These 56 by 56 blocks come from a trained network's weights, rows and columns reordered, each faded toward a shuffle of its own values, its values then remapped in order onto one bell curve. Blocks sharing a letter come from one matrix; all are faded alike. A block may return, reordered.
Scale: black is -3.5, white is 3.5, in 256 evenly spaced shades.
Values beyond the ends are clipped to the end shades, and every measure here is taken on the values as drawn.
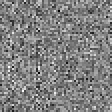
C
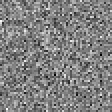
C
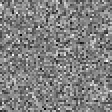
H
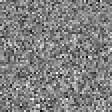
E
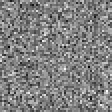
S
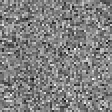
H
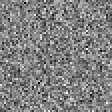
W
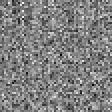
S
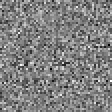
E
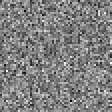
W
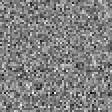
E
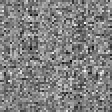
S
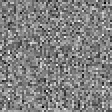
S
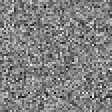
E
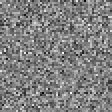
E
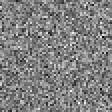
H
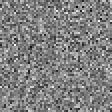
H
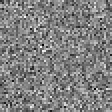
H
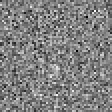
E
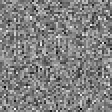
H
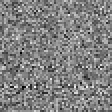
E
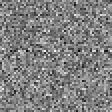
E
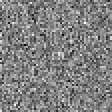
S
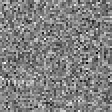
W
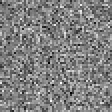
S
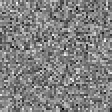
W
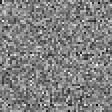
E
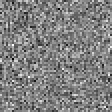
W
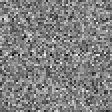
E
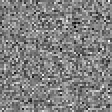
W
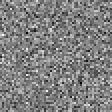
W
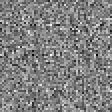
E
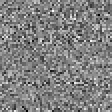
E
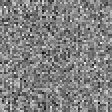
S
